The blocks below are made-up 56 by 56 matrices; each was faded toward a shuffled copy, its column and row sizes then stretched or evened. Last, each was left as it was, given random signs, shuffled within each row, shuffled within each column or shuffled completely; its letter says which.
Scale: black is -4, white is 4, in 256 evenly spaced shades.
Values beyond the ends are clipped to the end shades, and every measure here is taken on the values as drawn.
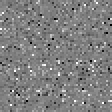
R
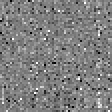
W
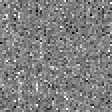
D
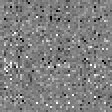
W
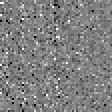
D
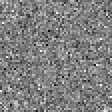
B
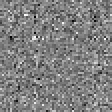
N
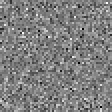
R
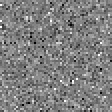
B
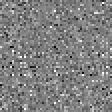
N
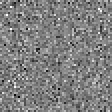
D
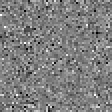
N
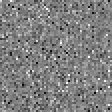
B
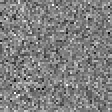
D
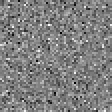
D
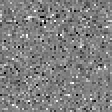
R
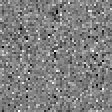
D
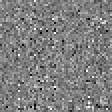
N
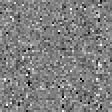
D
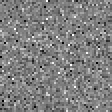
B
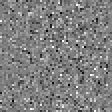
D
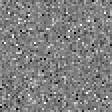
B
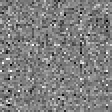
N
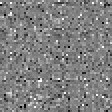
W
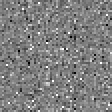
D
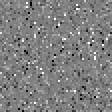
B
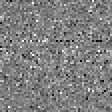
R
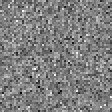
B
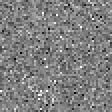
B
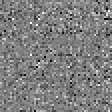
N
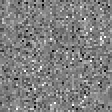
D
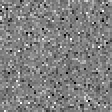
B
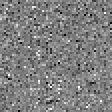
D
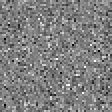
D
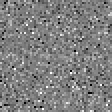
B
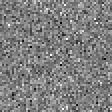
B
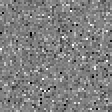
B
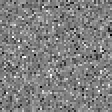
B
